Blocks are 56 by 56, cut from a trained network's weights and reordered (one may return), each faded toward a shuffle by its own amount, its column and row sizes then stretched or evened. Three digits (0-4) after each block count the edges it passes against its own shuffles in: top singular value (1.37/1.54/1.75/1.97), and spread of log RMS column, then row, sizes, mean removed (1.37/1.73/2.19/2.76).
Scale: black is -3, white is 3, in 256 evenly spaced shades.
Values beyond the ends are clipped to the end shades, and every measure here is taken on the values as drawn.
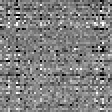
4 3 3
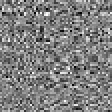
4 0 3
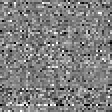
1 1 4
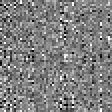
3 4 0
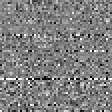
3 1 4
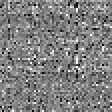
1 2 1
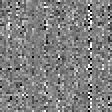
2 4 1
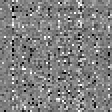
1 3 0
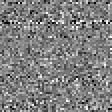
1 0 3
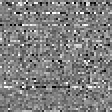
0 1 4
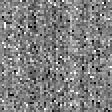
1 1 0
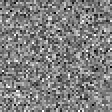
1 1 0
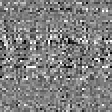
3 1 4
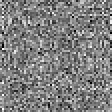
3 2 0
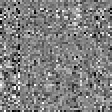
2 3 2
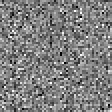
1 2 0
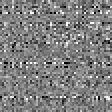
2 1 4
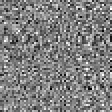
4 2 2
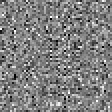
2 3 0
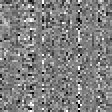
3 4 1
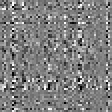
4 4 4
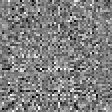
3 3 2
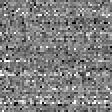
2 0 3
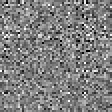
3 2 2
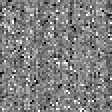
1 0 0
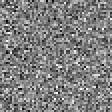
2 0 1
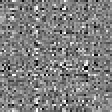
4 3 4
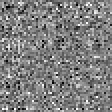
2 2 3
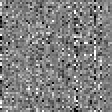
1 4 1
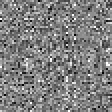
2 3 0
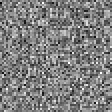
4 0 1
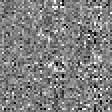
2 3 2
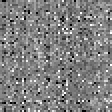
1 2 2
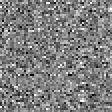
2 0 2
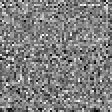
1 0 2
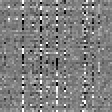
4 4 0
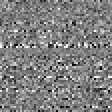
3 1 4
